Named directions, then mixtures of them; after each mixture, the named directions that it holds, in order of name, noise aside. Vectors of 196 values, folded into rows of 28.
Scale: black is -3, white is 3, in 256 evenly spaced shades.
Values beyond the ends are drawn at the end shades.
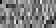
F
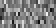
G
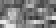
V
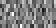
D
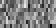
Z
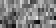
G, V.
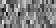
D, G, Z.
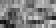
V.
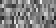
F, G.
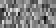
G, Z.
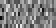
D, G.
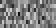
F, G, Z.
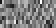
F, Z.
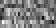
F, G, V.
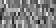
G.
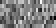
F, V.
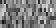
F, G, V.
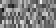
F, G, Z.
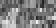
V, Z.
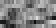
V.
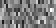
G.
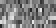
D, F, V.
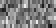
V, Z.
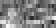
V.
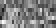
D, G, V.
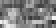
V.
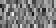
D.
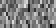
Z.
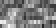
V.
